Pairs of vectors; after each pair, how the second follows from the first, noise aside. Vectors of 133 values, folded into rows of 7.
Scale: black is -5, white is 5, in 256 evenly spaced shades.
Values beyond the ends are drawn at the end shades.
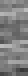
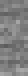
negated, shrunk.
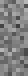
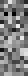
negated, scaled up.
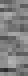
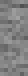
reversed, shrunk.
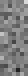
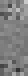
partly zeroed.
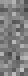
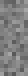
negated, shrunk.
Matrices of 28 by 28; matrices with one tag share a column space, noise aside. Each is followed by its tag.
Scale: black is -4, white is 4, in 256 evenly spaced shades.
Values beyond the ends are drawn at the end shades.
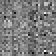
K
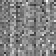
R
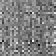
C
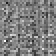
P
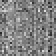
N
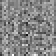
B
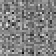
K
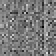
K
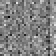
P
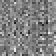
B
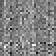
C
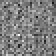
P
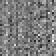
P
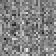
B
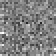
B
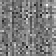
C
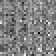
B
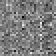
K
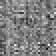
C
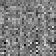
C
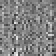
B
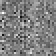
K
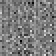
P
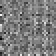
B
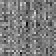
K
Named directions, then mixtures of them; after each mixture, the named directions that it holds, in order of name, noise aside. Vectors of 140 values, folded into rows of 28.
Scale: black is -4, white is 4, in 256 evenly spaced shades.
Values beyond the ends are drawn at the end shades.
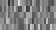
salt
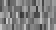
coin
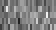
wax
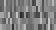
coin, salt.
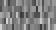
coin.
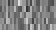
salt.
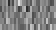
salt.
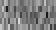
wax.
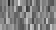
salt.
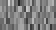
salt.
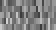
coin.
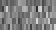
coin, wax.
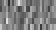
coin, salt.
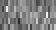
wax.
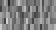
coin, salt.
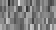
salt.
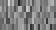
salt.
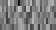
salt.
